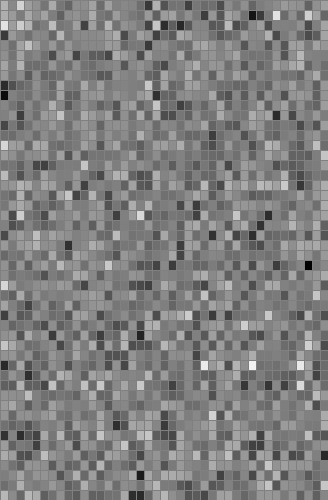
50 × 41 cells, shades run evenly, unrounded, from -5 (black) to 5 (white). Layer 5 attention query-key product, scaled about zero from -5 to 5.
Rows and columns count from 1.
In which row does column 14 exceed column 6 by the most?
17
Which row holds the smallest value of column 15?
43
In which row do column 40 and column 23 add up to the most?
15
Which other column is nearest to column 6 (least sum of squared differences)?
2
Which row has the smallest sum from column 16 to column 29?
27
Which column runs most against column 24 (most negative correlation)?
20
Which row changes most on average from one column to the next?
39
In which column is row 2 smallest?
32
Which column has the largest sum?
12
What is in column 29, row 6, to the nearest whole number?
1
